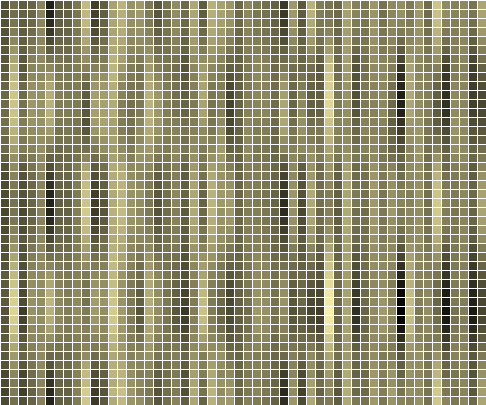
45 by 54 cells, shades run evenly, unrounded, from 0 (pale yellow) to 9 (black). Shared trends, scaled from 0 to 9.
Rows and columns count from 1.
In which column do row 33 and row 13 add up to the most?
45
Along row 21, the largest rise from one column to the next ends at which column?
11
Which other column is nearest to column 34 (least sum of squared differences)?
38
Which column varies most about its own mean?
6
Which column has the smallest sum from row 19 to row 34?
13
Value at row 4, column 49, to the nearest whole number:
2
